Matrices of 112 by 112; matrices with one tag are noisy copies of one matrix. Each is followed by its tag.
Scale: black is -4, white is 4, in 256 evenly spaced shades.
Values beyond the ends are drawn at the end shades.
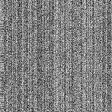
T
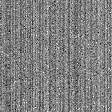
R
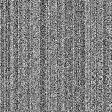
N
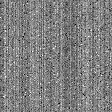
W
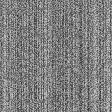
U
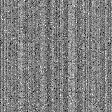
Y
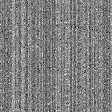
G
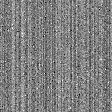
G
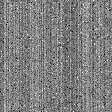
W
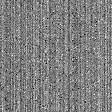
R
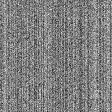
U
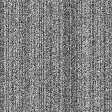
W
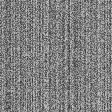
R
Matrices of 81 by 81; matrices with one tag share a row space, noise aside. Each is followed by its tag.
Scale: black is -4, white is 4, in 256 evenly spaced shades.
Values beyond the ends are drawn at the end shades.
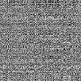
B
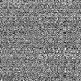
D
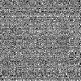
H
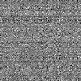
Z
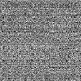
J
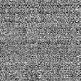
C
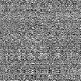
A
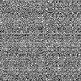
Z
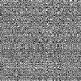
Z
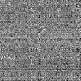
C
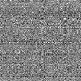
D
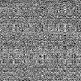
D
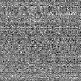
A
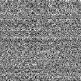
A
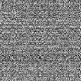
H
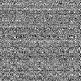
H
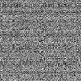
D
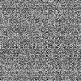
Z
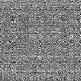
H
